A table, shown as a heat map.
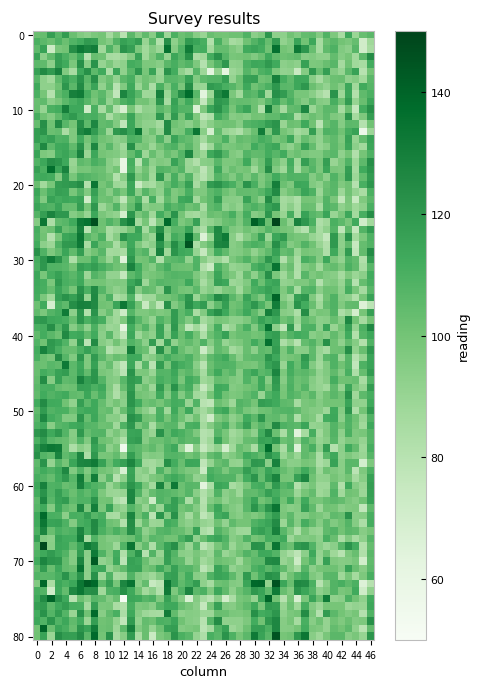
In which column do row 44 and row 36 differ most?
12
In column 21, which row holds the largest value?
28
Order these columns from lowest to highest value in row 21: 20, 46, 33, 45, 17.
45, 17, 20, 46, 33
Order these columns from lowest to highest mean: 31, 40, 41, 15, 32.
15, 40, 41, 31, 32
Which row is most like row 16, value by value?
67
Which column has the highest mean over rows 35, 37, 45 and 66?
33
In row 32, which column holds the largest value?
32
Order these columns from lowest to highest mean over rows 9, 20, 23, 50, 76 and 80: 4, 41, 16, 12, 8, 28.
16, 12, 28, 41, 4, 8
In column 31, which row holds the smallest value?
10
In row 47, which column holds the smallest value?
23
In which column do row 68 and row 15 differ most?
7
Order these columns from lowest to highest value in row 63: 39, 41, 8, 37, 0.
39, 41, 0, 37, 8
